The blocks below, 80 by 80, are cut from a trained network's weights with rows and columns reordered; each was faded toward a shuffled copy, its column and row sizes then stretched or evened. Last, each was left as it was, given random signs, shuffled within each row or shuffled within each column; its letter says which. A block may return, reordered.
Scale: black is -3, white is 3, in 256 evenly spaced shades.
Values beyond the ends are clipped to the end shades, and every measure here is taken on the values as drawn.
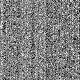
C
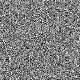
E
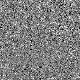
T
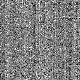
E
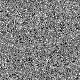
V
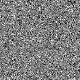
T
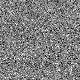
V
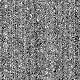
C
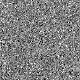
T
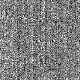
E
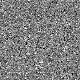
C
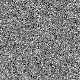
C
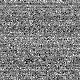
V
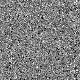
C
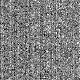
E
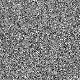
T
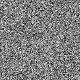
C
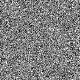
C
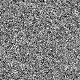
C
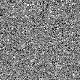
T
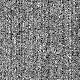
C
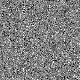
C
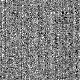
E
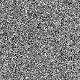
C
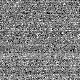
V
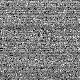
V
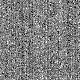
C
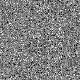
C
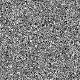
T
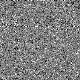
T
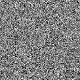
E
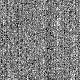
C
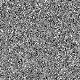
T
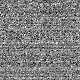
V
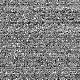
E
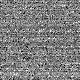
V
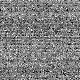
V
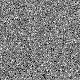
V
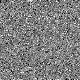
V
